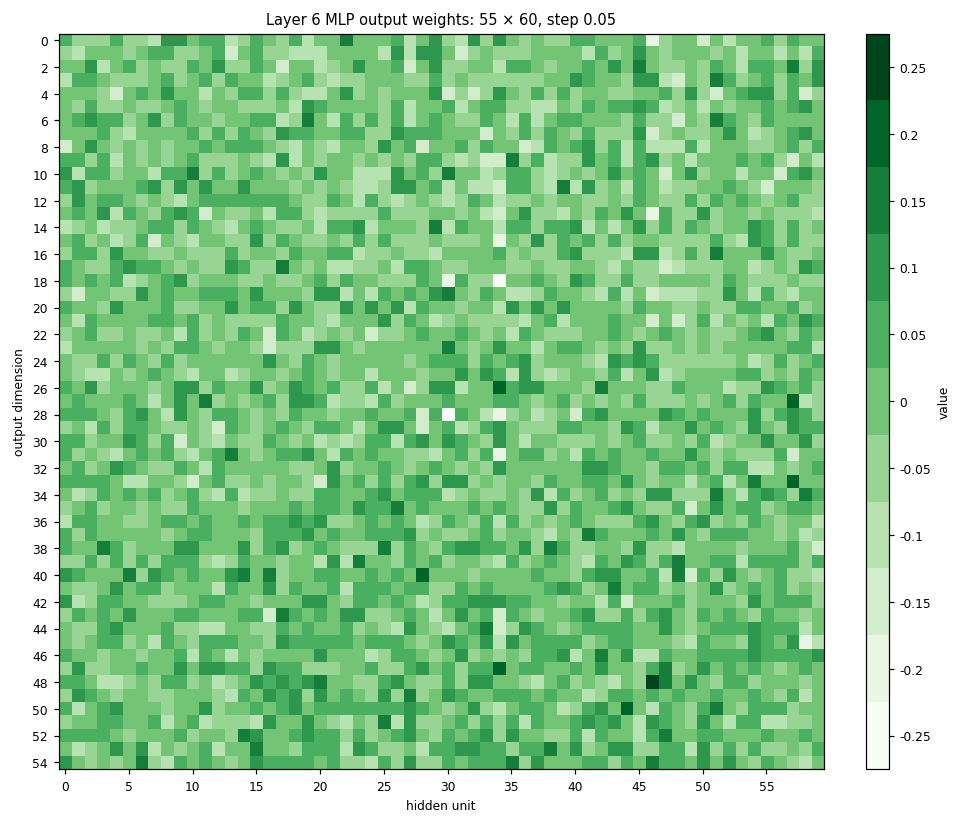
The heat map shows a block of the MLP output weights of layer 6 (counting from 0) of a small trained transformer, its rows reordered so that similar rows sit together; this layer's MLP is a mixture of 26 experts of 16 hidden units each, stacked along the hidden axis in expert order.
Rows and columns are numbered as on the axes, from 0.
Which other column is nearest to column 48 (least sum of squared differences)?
21
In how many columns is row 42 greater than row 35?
23
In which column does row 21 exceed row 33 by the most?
10
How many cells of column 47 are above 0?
18
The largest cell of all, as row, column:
48, 46
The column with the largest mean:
45
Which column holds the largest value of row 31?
13
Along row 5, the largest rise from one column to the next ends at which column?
19
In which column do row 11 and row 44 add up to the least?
34
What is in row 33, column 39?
0
